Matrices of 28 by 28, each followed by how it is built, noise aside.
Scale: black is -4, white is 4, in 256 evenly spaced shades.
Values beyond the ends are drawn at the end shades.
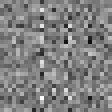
low rank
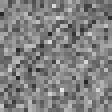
Hankel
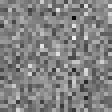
uneven columns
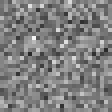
repeating columns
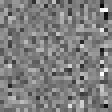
uneven columns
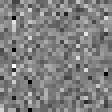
uneven columns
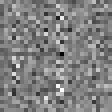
uneven columns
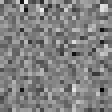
low rank
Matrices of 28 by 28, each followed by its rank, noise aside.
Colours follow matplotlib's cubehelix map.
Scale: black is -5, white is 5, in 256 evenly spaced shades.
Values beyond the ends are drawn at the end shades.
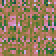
three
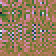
three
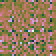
three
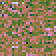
four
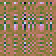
one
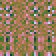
one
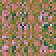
four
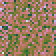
five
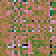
three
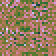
five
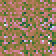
four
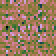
three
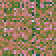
four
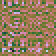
three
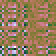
one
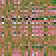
two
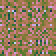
three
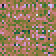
five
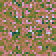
five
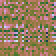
two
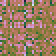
four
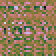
three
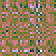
two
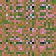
two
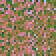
five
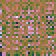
three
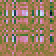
one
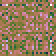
two
